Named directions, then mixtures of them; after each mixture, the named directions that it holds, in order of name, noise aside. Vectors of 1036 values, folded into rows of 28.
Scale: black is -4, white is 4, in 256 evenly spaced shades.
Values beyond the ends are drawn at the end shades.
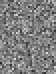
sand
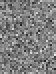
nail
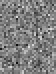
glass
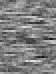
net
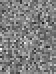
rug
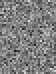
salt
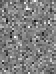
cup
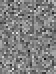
sand.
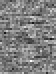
glass, nail, net.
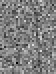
glass.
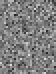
sand.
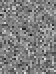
salt, sand.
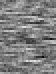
net.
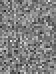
rug, salt.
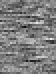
net.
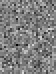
glass.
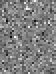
cup.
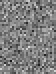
glass, salt.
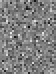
cup.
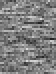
net, salt.
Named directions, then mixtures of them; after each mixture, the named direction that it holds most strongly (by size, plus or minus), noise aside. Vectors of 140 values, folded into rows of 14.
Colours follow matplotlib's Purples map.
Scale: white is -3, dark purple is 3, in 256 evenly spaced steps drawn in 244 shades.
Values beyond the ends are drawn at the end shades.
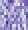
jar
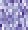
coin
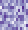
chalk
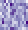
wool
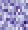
chalk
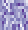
jar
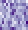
wool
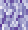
coin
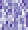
coin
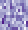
chalk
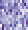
coin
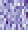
jar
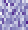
wool
